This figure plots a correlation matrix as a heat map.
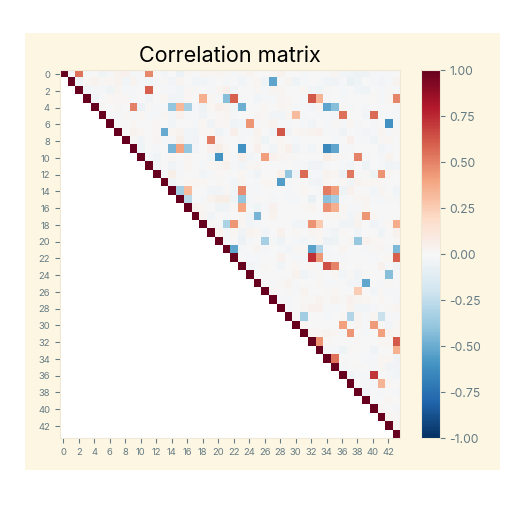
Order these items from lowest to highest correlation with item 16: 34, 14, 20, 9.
9, 20, 14, 34
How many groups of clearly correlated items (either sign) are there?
11
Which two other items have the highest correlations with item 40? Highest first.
36, 5
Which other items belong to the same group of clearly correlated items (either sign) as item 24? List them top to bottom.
6, 42
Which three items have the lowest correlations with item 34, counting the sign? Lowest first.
9, 4, 15
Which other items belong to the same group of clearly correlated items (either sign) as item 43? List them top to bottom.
3, 18, 21, 22, 32, 33
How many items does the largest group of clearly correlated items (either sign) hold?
8
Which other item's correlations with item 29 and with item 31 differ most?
12
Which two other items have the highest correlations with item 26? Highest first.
10, 38
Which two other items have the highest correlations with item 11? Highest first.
2, 0
